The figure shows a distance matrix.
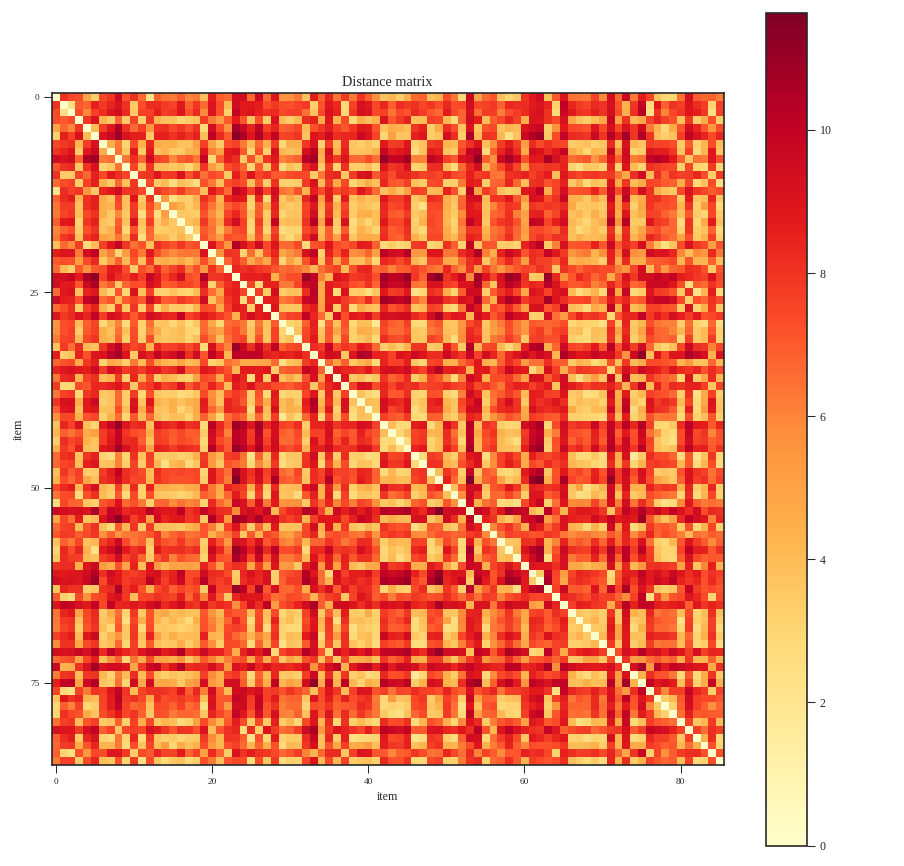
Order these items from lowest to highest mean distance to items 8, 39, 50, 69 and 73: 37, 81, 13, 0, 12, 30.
30, 13, 81, 37, 0, 12
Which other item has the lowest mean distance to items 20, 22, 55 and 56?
34
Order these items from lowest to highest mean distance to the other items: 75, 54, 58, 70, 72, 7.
70, 72, 7, 75, 58, 54
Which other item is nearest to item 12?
0
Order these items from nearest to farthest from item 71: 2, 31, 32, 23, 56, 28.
28, 23, 56, 31, 2, 32
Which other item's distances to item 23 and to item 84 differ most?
2
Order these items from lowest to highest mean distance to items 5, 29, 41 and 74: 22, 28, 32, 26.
32, 22, 26, 28
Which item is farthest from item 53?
49
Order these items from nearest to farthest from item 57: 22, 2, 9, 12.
12, 22, 2, 9
